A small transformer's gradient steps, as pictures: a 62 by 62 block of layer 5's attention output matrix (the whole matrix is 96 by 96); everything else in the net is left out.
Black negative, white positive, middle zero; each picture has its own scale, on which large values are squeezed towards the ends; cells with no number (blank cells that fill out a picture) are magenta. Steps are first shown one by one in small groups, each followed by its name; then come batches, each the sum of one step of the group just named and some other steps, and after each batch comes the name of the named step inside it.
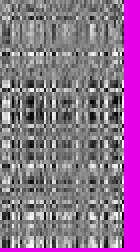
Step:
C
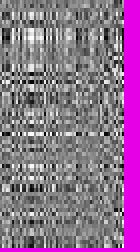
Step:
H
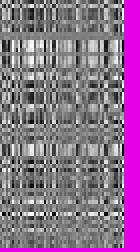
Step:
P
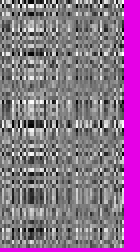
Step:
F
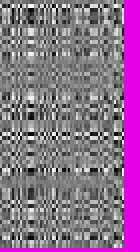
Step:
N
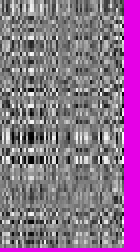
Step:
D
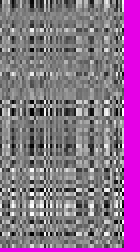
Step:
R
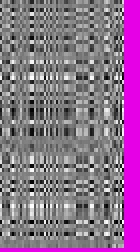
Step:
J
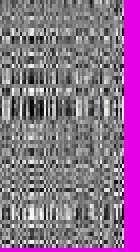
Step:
R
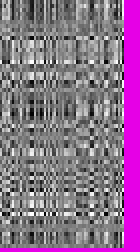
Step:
P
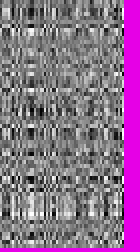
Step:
R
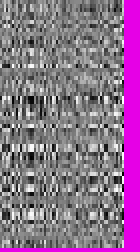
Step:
D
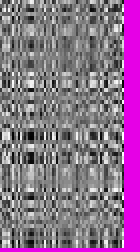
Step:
D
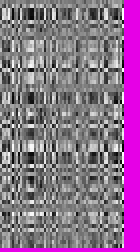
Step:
P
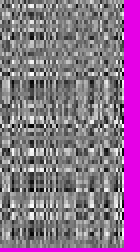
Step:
F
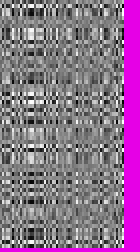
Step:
F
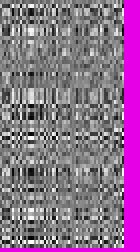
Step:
N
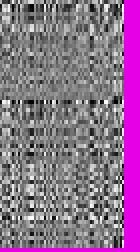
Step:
C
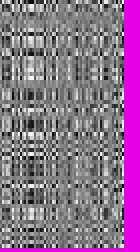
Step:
F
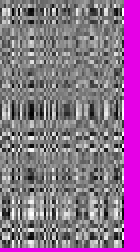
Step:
N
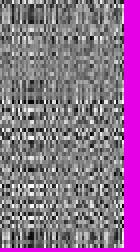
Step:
N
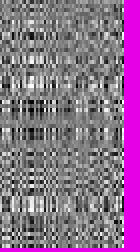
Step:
J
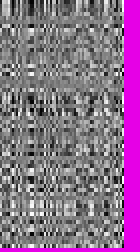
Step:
R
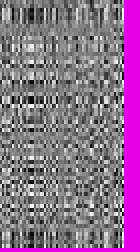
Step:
P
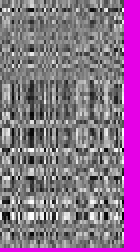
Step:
D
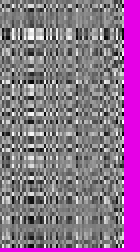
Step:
H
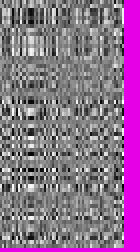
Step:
N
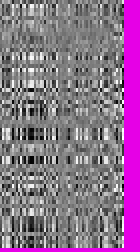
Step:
D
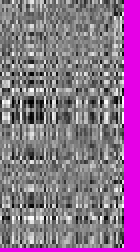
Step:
C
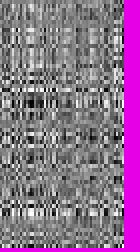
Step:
H
